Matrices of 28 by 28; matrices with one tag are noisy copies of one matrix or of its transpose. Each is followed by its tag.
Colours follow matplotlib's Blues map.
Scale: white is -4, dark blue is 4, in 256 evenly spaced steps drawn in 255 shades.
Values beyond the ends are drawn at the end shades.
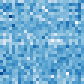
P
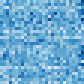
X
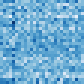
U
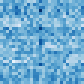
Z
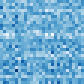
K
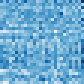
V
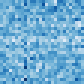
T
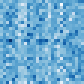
Z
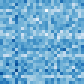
K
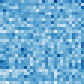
V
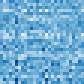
K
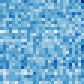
V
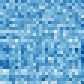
V
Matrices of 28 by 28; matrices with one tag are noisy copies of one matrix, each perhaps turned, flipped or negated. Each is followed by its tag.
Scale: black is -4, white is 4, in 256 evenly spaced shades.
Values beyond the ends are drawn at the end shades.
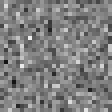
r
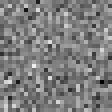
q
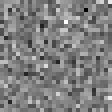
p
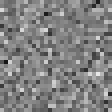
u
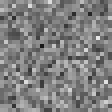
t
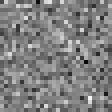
r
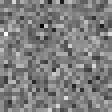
p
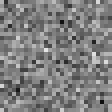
p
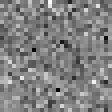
q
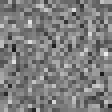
u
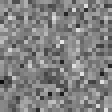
q
